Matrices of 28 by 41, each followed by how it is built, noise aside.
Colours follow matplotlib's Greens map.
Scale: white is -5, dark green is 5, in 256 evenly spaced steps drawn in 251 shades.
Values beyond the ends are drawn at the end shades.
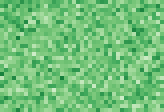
noise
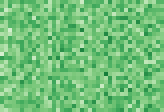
repeating rows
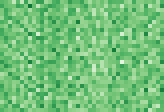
repeating rows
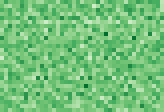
repeating columns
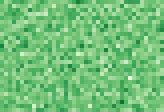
repeating columns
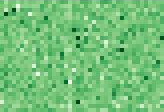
sparse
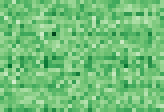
blocks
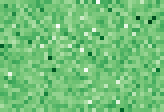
sparse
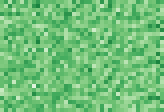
repeating rows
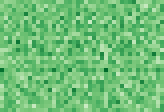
repeating columns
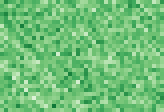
Toeplitz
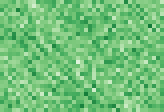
Toeplitz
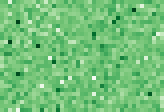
sparse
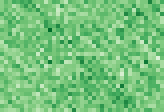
Toeplitz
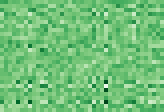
low rank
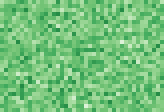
noise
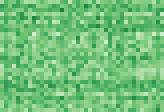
blocks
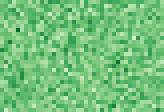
noise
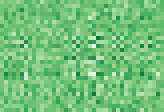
low rank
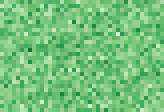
repeating rows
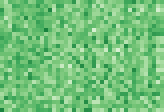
blocks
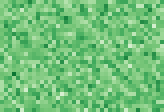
Toeplitz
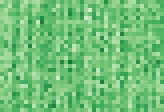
blocks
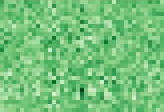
low rank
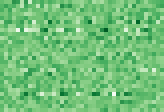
uneven rows
